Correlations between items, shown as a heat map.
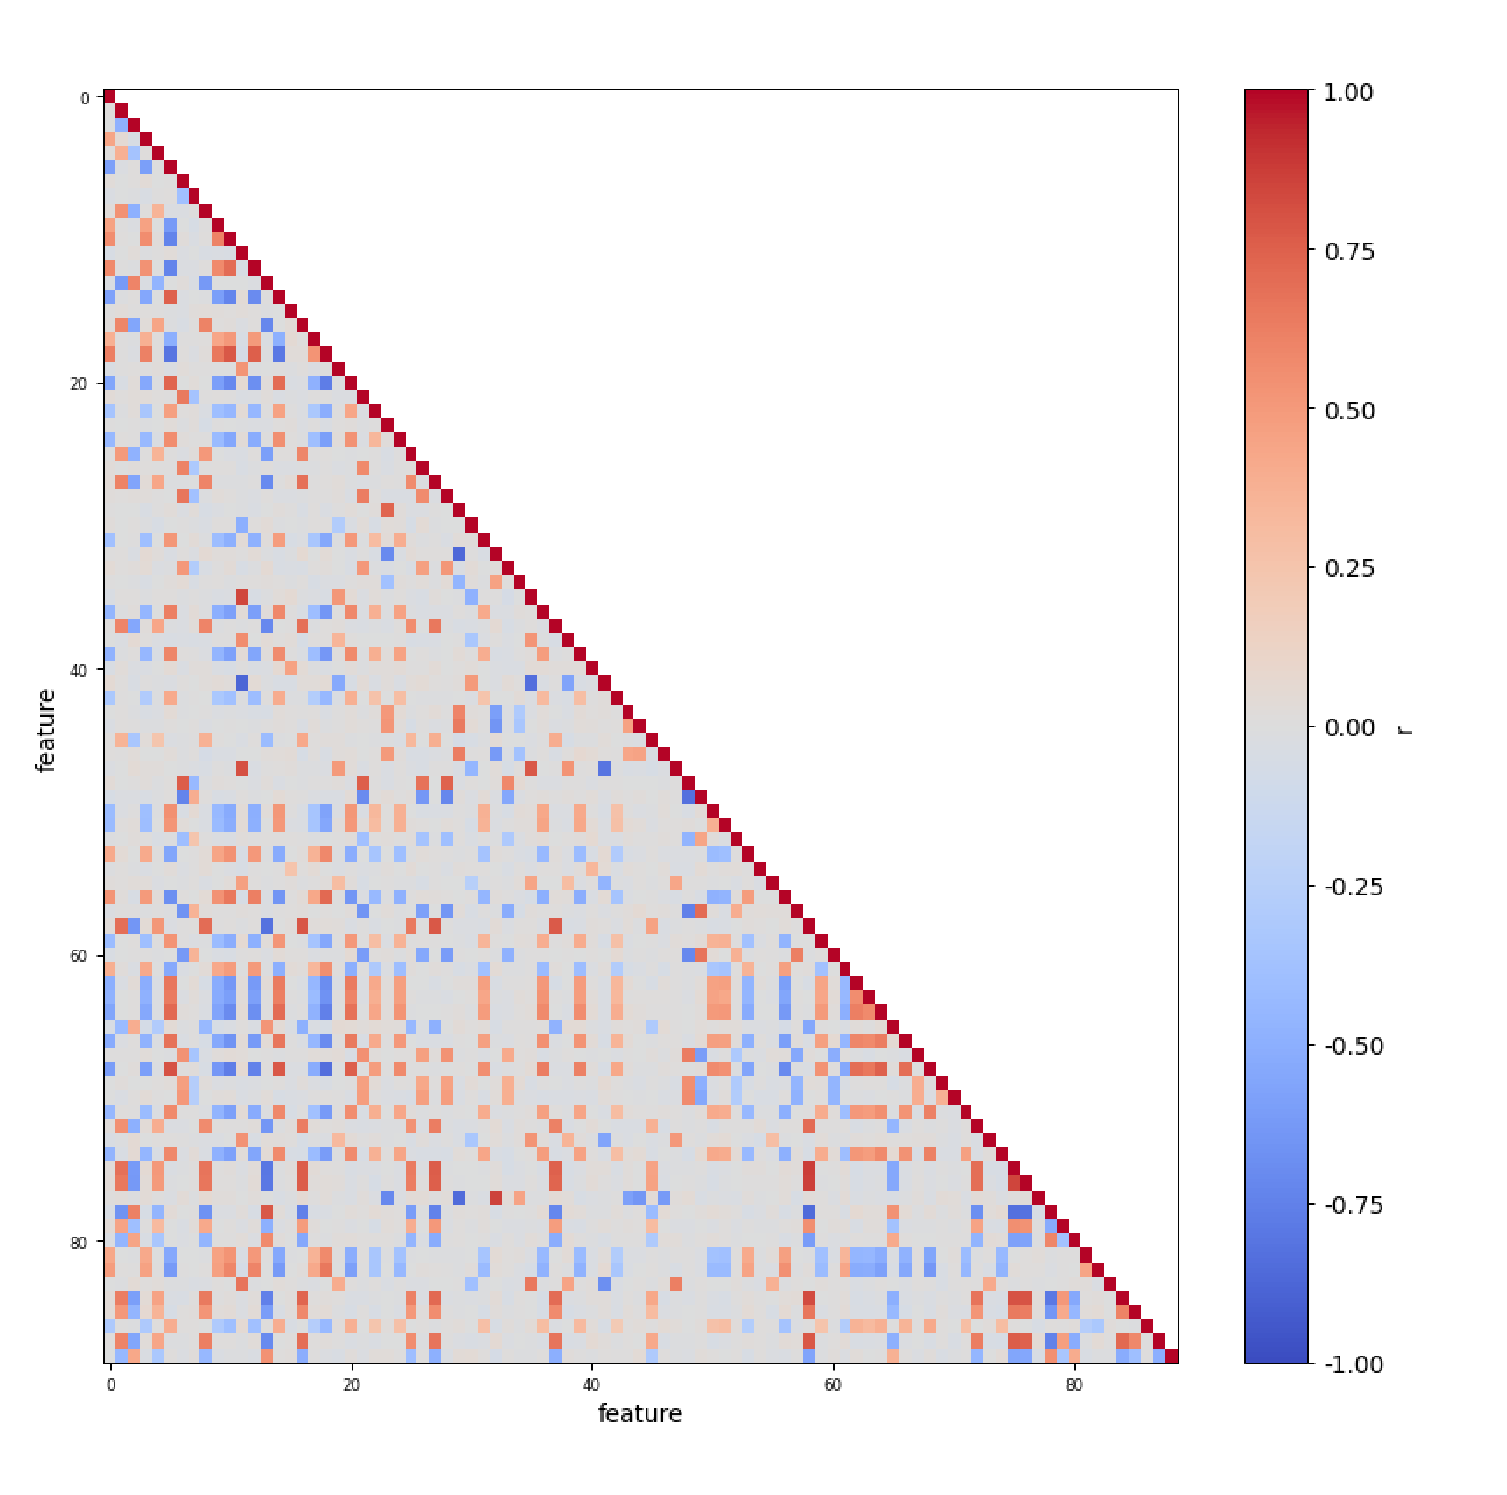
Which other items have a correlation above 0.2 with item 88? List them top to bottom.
2, 13, 65, 78, 80
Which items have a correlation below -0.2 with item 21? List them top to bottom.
7, 49, 52, 57, 60
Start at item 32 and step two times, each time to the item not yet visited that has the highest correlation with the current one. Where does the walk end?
34
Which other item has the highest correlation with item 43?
29
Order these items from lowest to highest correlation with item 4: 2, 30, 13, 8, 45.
13, 2, 30, 45, 8
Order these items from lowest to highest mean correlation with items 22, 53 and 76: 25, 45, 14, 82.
14, 82, 45, 25
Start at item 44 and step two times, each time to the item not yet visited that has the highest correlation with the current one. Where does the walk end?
23
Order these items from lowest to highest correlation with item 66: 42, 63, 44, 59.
44, 42, 59, 63
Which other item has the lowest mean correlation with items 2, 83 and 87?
41
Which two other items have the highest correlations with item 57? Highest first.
49, 60
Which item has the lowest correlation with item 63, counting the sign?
18
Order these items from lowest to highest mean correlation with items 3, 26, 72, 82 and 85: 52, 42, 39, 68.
68, 39, 42, 52
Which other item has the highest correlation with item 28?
48
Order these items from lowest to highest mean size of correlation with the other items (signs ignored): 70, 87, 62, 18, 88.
70, 88, 87, 62, 18
